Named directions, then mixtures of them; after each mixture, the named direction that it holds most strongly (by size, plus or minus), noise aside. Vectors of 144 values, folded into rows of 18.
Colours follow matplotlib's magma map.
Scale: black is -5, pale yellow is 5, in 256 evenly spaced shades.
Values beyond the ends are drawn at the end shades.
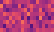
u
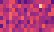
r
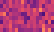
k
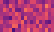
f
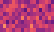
u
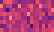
u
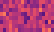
k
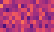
u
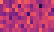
r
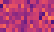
u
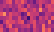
k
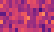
k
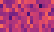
r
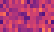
k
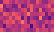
u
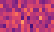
u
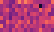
r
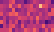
r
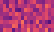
f
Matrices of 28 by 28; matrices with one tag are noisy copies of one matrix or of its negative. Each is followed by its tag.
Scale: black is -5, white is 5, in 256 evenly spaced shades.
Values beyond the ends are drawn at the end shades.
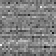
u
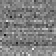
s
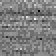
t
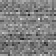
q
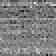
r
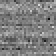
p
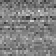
t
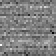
u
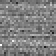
u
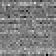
r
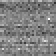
p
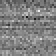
t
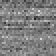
t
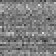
p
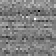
t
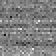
s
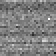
p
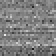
s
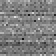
q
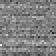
u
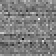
q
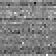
r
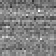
t
